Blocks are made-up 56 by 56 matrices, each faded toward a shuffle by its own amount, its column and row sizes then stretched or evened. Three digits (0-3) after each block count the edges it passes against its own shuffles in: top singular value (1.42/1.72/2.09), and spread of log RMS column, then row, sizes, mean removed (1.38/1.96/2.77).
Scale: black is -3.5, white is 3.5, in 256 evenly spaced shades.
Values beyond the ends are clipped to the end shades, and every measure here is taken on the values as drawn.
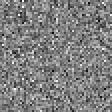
0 1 0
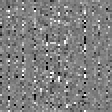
0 3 0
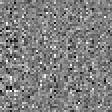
2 2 1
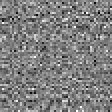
3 0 2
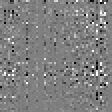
2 3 2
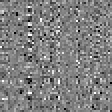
3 2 1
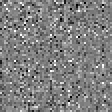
0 2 1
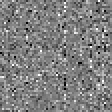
1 2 0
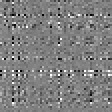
3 2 3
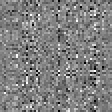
3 3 0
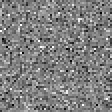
0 0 1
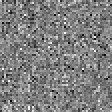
0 1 1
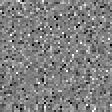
2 0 0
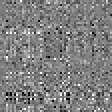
3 2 2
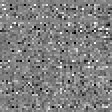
1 0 3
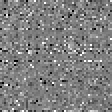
2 0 2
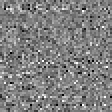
2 0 2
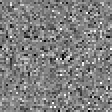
1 1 1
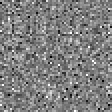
2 1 0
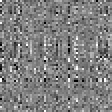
3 3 2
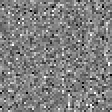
0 1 0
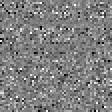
1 1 2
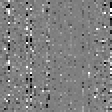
1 3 0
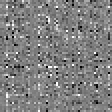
2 3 2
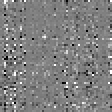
0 3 2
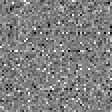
1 0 1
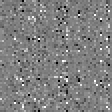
0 2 1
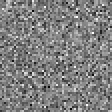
2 1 0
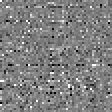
1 1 2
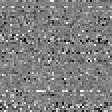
0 1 3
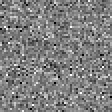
1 0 1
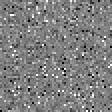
1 2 0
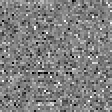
1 0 1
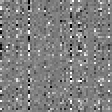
3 3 1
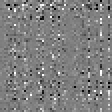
0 3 2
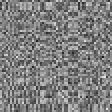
3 0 0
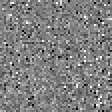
0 1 0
